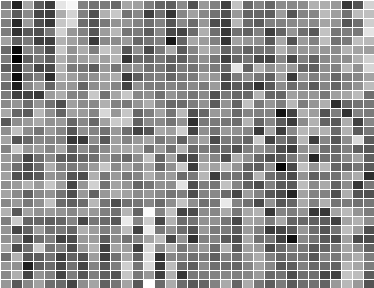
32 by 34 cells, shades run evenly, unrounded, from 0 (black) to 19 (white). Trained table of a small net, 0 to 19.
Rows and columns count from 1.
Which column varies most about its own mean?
2
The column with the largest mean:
14
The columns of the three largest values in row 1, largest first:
7, 6, 34
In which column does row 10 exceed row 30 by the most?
3
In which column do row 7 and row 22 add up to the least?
27
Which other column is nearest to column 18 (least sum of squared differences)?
26
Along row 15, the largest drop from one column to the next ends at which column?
18
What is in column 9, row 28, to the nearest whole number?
13
